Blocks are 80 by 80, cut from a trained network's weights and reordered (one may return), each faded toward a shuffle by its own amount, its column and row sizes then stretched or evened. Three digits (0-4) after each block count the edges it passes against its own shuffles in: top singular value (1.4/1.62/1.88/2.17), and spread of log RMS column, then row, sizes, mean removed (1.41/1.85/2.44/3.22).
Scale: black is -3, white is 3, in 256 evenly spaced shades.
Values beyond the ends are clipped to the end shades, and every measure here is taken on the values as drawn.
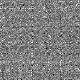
0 2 2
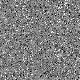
0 1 0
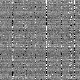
4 3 0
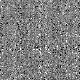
0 2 1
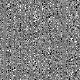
0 4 1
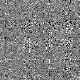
0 3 2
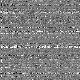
2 1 4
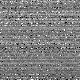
3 0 3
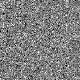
1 1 0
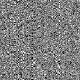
2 2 0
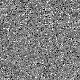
0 0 1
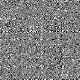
2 1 3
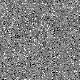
0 2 1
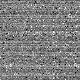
3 1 0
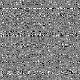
3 1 4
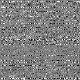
3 2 4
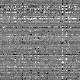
4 2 3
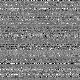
2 0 4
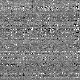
2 2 3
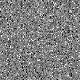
1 1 0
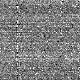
2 2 1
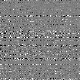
1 2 4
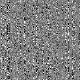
1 4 1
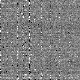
2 3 0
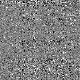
0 2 3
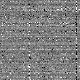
2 2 2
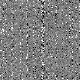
0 4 0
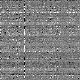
4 3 2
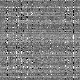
4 3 1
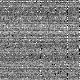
4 2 1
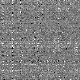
2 2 2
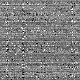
3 2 2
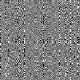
3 4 1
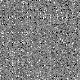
0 2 1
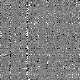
1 3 2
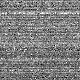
4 0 2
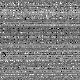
4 1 3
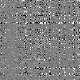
3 4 4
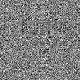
3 0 1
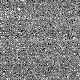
0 0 0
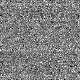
0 1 1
